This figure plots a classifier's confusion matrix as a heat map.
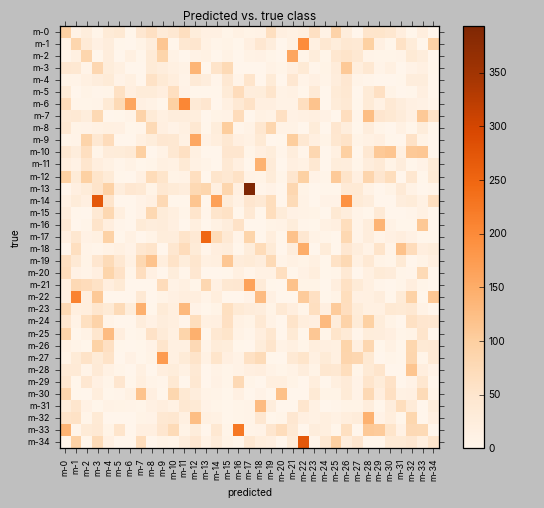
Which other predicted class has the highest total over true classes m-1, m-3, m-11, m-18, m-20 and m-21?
m-22
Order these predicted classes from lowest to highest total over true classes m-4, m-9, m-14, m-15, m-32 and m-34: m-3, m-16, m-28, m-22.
m-16, m-28, m-22, m-3
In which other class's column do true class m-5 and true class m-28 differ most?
m-32
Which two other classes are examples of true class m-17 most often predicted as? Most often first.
m-13, m-21
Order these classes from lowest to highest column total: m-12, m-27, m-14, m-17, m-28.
m-27, m-14, m-17, m-28, m-12
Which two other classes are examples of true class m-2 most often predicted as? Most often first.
m-21, m-9
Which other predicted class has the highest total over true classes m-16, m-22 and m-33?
m-29
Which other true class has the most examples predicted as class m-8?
m-19
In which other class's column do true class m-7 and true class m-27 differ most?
m-9
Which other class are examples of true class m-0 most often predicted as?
m-25
